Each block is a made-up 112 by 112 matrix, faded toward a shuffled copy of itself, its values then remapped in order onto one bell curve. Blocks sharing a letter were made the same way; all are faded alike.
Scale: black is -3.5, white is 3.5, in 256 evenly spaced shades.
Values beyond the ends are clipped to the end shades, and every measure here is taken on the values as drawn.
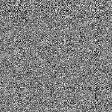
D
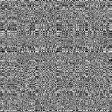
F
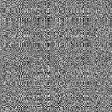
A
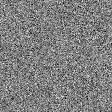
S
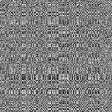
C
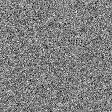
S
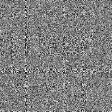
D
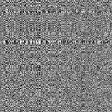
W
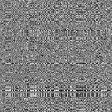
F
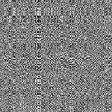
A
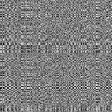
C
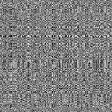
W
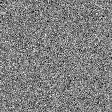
S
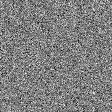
S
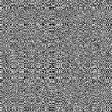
W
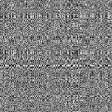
W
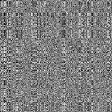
A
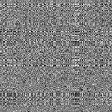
F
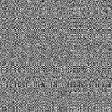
F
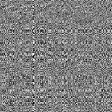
A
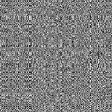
A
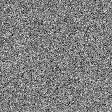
S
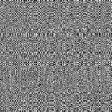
W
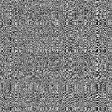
A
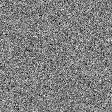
S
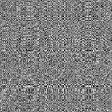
W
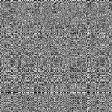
F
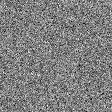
S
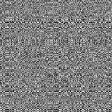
F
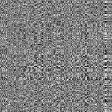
A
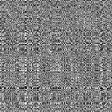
W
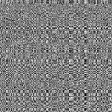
C
